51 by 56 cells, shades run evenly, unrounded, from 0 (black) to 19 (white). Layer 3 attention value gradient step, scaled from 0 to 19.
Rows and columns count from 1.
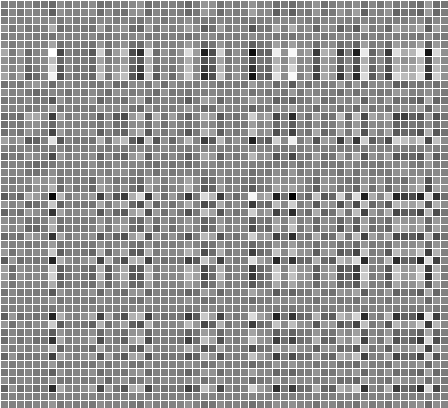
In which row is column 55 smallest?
25
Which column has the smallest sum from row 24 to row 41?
54
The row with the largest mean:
7
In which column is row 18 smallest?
32
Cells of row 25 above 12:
15
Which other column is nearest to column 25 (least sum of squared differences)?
42
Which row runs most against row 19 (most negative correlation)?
3
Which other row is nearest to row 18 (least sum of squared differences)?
10
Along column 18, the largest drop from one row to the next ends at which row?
26
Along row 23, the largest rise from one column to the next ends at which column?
55
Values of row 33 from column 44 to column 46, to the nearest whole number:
12 16 3
